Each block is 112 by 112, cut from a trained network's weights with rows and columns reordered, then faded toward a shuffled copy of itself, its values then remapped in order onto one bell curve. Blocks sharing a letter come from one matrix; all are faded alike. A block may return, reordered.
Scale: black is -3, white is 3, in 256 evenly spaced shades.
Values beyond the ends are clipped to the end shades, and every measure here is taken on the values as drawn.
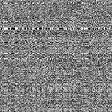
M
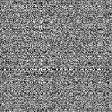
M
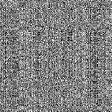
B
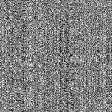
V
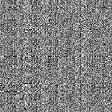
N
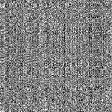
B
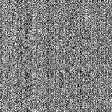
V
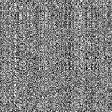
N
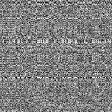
M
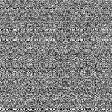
M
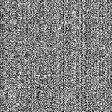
V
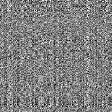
N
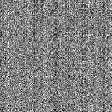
N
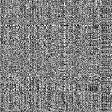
N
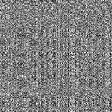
V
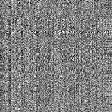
B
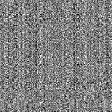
N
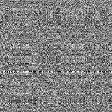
M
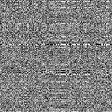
M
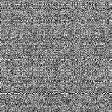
M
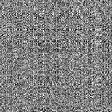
N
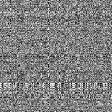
M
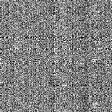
N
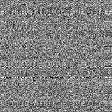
M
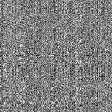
V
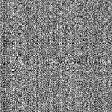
V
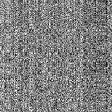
V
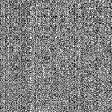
V
